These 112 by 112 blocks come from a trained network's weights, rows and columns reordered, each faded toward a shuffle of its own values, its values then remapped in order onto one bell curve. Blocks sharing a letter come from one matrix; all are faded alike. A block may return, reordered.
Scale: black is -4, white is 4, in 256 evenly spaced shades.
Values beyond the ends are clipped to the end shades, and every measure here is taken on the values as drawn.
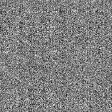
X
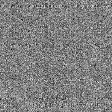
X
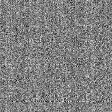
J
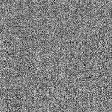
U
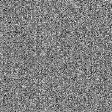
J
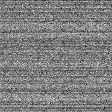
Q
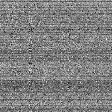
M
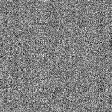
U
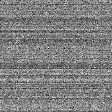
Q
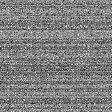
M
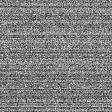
Q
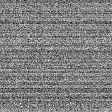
Q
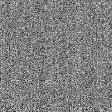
J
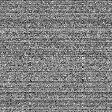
M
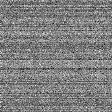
Q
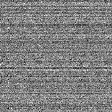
Q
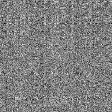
X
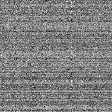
M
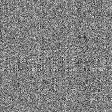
J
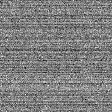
Q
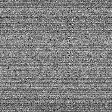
Q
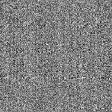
X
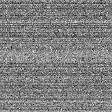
Q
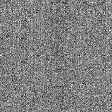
X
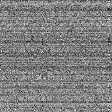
M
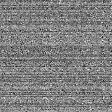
M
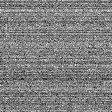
Q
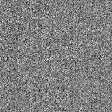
U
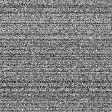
Q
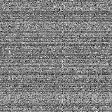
M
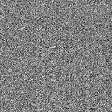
X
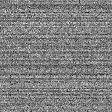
Q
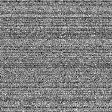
Q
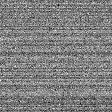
Q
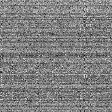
M
